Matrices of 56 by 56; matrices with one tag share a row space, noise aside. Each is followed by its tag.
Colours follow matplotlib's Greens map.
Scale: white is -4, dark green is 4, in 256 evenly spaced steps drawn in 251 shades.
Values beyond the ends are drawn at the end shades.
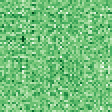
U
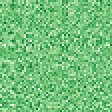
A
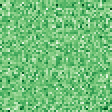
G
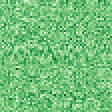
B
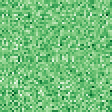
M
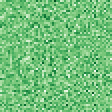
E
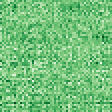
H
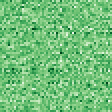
U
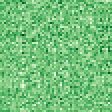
U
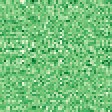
U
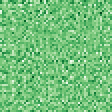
A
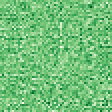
U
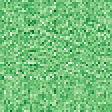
B
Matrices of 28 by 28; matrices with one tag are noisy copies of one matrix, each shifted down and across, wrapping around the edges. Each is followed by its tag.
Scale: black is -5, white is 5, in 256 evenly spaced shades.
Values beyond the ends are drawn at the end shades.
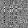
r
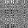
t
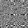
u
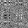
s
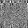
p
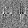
p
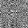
s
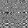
u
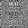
t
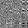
s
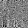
p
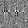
p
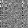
r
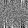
p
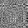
s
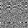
u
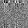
p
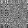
t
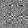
u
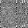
r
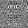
t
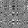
s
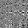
s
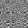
u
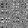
s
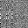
r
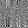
p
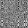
r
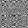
u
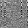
r
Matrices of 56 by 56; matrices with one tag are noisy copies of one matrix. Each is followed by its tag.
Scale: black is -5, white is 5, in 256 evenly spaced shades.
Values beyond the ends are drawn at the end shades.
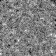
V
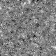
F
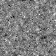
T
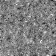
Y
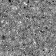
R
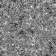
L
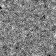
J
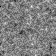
L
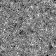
L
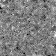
J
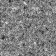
R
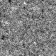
R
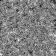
V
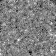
V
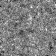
L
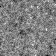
L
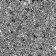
F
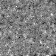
Y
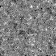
L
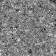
V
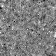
J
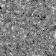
J
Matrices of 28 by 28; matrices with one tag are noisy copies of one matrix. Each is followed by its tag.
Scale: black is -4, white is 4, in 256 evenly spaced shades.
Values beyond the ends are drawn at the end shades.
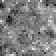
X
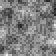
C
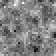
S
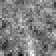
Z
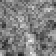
Z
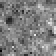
X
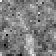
Z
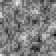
S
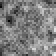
X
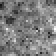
X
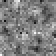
S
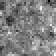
X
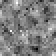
S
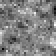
C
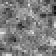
C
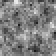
S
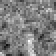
Z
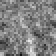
Z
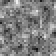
S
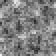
S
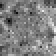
X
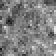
X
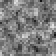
S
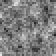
S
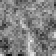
Z
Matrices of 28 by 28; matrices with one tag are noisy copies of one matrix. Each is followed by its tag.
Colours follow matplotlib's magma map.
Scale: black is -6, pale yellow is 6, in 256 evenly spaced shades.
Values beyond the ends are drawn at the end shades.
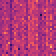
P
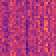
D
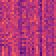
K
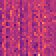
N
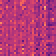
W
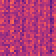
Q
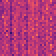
P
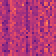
D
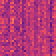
Q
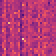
N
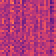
Q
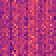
P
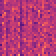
N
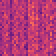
P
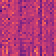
K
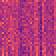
K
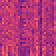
K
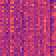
Q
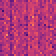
P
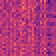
W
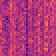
D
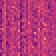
N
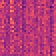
Q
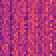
P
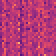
N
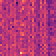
W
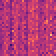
P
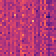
W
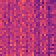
W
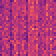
P
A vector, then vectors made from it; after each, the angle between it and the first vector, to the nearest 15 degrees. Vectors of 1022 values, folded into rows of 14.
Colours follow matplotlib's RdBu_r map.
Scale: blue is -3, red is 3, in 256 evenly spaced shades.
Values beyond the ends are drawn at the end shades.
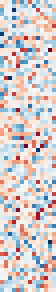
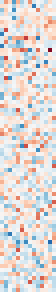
30 degrees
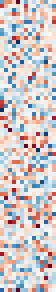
60 degrees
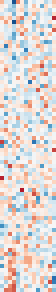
90 degrees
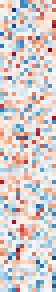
45 degrees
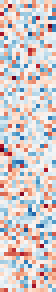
105 degrees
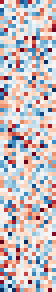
45 degrees
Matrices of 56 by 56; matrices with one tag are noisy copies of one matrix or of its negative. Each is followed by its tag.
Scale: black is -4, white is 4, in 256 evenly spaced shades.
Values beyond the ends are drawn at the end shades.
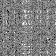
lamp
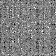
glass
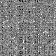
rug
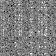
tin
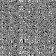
rug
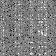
tin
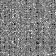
glass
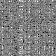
rug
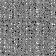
glass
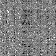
lamp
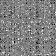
glass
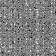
glass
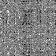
lamp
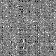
rug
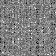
glass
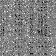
tin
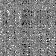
lamp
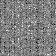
glass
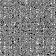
glass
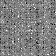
glass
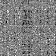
lamp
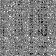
tin
